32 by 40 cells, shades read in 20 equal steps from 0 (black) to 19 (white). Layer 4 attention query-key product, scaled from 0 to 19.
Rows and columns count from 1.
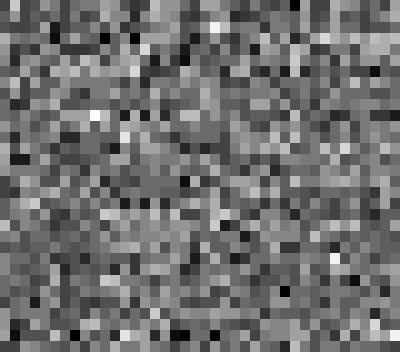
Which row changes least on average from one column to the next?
22
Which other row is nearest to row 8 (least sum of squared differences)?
16
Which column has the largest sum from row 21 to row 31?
13
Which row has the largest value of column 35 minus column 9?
14
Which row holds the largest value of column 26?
18
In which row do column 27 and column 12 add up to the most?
20
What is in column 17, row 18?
7
